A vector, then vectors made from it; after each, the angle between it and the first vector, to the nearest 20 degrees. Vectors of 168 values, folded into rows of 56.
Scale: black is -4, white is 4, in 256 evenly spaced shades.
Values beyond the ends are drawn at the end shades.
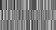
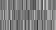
60 degrees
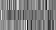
100 degrees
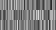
100 degrees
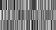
20 degrees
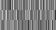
100 degrees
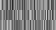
100 degrees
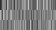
20 degrees
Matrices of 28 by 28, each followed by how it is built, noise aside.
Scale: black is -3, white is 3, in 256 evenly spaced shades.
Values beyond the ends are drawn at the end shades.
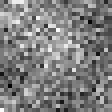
smooth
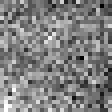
smooth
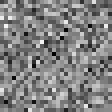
noise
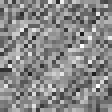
Hankel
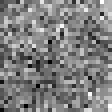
smooth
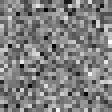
noise
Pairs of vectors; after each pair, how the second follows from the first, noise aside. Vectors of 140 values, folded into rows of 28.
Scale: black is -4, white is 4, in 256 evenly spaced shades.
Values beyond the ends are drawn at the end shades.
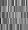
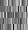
reversed, negated.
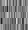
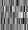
wrapped around.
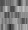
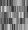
reversed, negated.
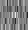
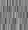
shrunk.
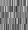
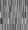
wrapped around, shrunk.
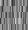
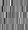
partly zeroed.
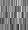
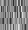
sign-scrambled.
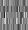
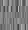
partly zeroed.
